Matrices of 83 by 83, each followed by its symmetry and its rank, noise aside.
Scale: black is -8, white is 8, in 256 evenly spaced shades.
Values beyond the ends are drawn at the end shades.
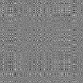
antisymmetric, rank two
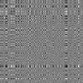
symmetric, rank one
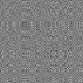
symmetric, rank three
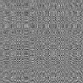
no symmetry, rank three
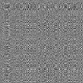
no symmetry, rank three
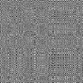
no symmetry, rank three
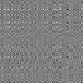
no symmetry, rank three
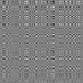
no symmetry, rank one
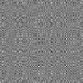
symmetric, rank two
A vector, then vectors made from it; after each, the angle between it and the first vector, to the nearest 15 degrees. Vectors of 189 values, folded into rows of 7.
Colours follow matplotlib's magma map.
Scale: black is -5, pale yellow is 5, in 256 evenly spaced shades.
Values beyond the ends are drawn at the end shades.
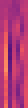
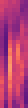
135 degrees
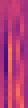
165 degrees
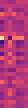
90 degrees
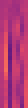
15 degrees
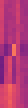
105 degrees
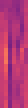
30 degrees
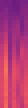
60 degrees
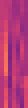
30 degrees
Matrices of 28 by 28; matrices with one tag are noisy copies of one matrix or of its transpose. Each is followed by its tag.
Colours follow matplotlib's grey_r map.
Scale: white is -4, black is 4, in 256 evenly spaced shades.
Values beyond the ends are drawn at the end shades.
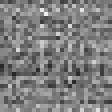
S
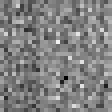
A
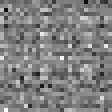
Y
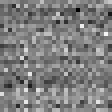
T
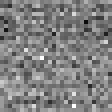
A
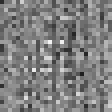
S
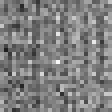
A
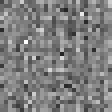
S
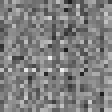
S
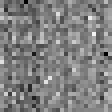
A
